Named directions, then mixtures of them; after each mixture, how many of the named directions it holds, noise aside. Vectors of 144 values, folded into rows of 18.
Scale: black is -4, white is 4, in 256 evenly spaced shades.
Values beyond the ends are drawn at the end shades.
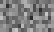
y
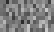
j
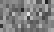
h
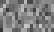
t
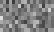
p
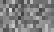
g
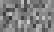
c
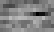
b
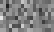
two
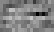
one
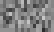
one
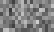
one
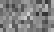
three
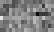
three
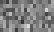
four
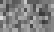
four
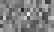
one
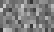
two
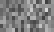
two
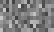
one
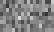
four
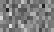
three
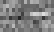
two
